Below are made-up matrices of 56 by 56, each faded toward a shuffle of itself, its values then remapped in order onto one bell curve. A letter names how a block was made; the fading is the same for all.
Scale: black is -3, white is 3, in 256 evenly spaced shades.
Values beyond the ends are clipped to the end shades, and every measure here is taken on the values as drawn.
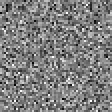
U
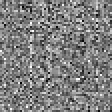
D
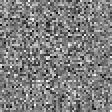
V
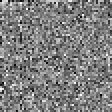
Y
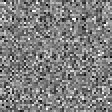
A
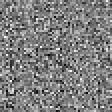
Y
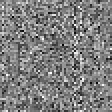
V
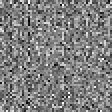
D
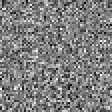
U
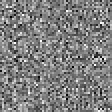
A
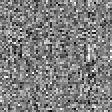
V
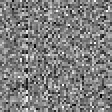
D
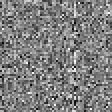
V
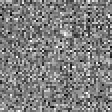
A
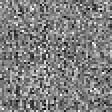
V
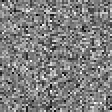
V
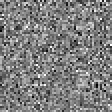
U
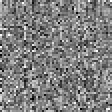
D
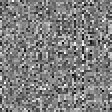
D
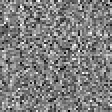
U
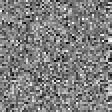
V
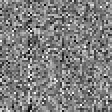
V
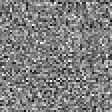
U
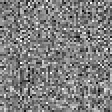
A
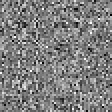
V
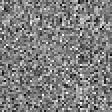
V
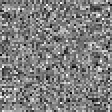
A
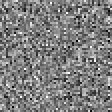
V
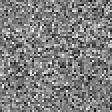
A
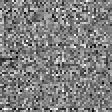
Y
